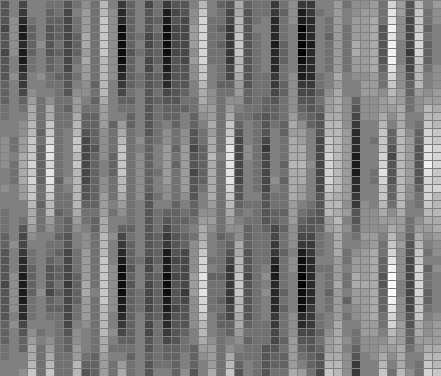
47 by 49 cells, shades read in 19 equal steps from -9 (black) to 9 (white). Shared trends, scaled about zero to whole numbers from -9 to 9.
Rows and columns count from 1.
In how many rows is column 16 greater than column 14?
30
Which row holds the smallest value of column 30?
19
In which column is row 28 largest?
38
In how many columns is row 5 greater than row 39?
7
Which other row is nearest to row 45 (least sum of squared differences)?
15
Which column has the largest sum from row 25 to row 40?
44
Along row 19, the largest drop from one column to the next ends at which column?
27
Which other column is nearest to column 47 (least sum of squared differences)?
23
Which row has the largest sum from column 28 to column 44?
21
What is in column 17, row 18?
-2
